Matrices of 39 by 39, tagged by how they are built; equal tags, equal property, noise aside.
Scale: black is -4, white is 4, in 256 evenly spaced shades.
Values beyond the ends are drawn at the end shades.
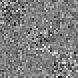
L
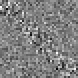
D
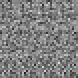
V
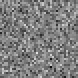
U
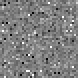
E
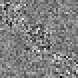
L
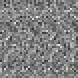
V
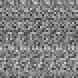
V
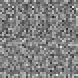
V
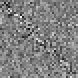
D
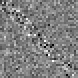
D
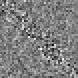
D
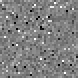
E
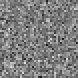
U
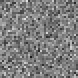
U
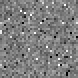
E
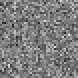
U
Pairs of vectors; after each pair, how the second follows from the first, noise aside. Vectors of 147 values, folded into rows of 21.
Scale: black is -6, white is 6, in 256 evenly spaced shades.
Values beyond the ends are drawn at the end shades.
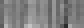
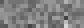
sign-scrambled.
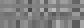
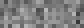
wrapped around.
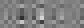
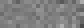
wrapped around, negated, shrunk.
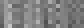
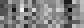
wrapped around, negated, scaled up.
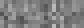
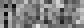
wrapped around, negated, scaled up.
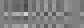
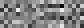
wrapped around, negated, scaled up.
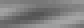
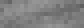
wrapped around, negated, shrunk.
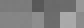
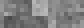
wrapped around.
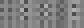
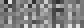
wrapped around, negated, scaled up.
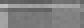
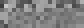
sign-scrambled.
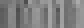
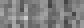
wrapped around.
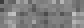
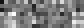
scaled up.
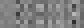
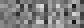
scaled up.
